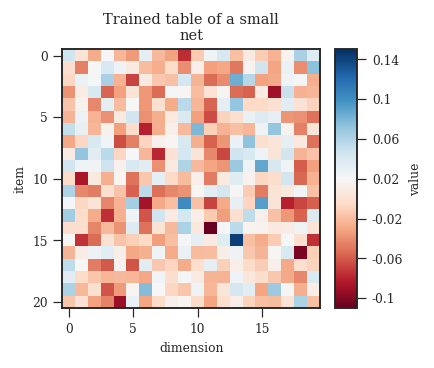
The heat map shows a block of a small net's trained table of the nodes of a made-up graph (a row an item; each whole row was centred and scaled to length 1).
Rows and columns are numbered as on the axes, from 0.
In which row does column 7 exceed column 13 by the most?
13
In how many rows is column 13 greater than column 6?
15
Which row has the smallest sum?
3
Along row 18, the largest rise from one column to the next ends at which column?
19
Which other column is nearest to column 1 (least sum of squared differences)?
8
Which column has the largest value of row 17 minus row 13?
6
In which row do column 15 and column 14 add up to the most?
9
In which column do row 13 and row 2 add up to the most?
14
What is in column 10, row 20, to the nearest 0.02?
0
